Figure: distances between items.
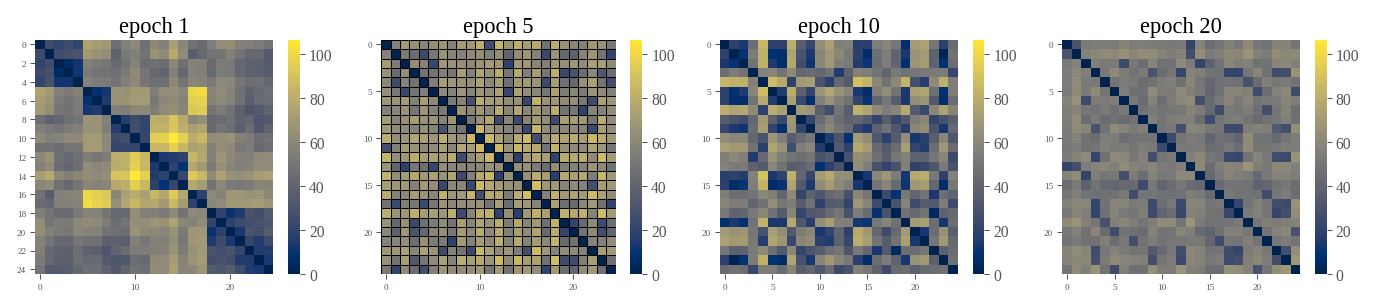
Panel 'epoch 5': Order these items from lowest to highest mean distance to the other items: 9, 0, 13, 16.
13, 9, 0, 16
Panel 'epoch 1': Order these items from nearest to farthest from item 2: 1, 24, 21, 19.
1, 24, 21, 19
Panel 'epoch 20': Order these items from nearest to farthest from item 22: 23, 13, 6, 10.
23, 10, 6, 13
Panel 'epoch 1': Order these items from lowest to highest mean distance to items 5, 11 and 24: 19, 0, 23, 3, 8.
23, 8, 3, 19, 0
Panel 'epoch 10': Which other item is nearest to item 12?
3
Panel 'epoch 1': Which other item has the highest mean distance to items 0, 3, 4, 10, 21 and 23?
14
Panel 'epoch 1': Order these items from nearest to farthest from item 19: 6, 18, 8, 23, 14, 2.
18, 23, 8, 2, 6, 14
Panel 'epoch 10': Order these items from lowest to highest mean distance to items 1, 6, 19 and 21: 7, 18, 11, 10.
18, 10, 11, 7
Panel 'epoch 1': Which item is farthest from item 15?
10
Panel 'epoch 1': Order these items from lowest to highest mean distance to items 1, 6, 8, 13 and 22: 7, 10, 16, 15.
7, 15, 10, 16
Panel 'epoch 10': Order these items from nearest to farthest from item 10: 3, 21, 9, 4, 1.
21, 4, 3, 9, 1
